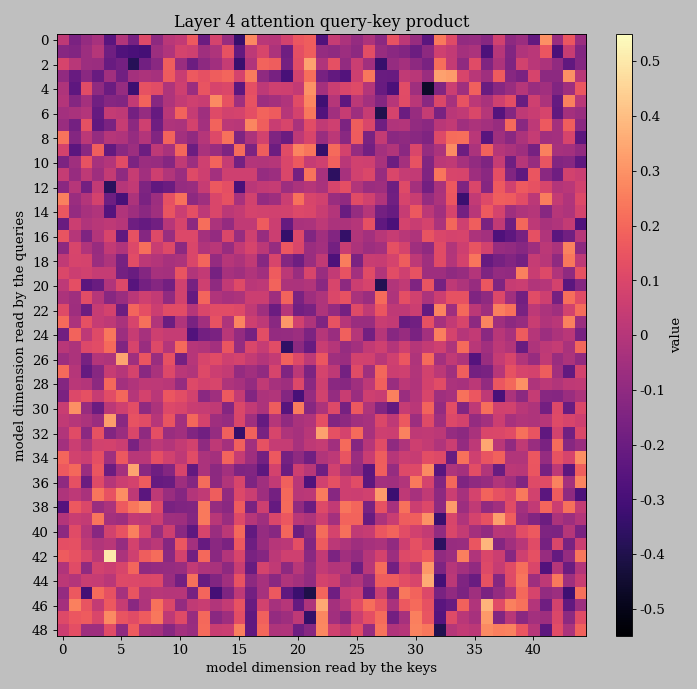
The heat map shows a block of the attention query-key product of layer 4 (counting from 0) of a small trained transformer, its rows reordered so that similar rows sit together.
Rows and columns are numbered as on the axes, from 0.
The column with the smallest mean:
28
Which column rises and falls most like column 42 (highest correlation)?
36
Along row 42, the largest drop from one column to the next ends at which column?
5
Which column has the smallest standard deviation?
40
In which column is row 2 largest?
21
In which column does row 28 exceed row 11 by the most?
39
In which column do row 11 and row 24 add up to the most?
32
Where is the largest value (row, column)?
42, 4
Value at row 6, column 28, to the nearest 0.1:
0.1
